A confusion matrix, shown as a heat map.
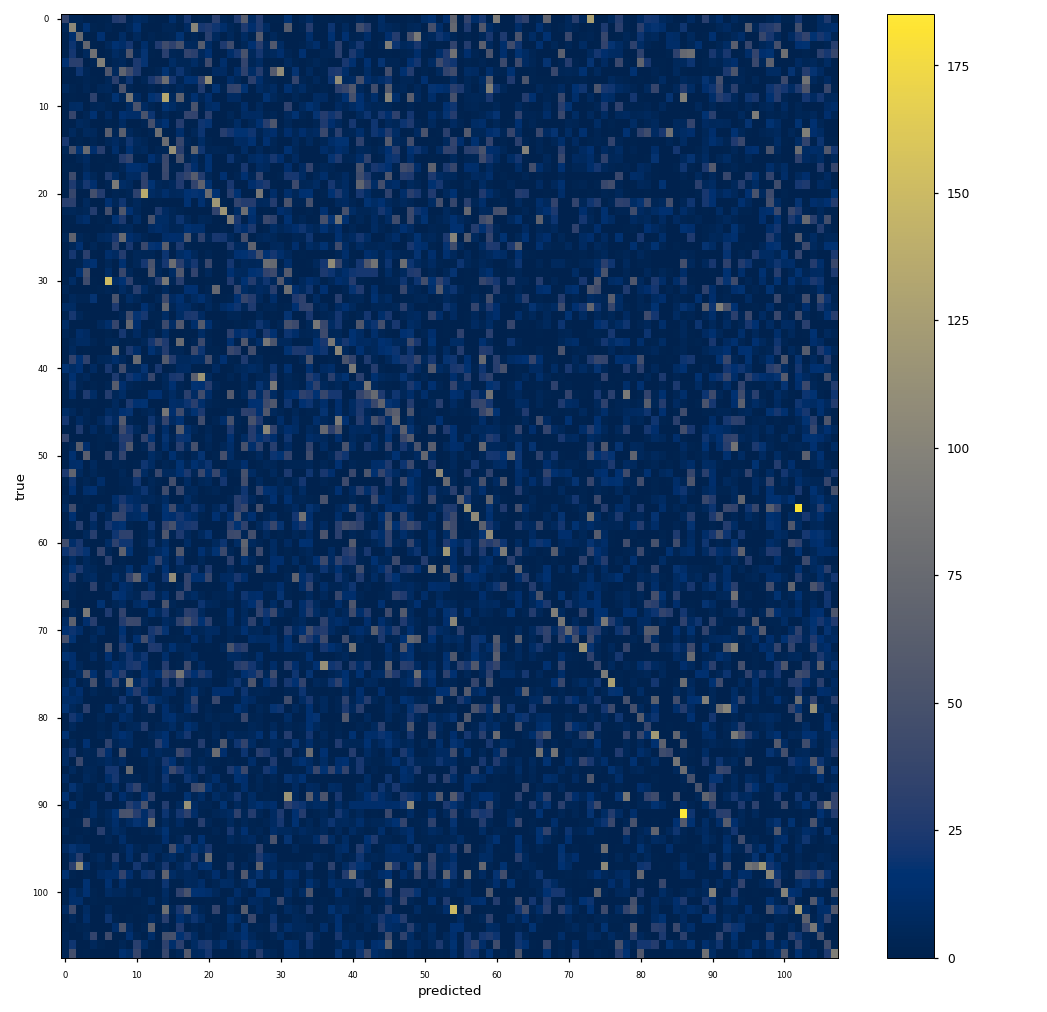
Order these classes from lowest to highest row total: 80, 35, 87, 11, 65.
87, 80, 65, 11, 35
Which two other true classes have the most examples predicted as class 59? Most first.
8, 43
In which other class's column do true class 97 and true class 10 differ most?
2
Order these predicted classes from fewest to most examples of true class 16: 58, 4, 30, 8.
4, 30, 8, 58
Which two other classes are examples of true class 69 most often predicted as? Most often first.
54, 75
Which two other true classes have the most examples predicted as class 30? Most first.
6, 101
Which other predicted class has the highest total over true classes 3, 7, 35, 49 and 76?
9
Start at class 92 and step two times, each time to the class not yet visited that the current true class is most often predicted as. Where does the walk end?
29
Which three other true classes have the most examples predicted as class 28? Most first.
47, 37, 45
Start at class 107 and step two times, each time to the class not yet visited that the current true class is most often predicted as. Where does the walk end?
31
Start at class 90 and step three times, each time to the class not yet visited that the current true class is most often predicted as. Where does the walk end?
48
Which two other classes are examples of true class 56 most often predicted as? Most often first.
102, 98
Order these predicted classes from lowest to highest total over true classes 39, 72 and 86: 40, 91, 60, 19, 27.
27, 19, 91, 60, 40
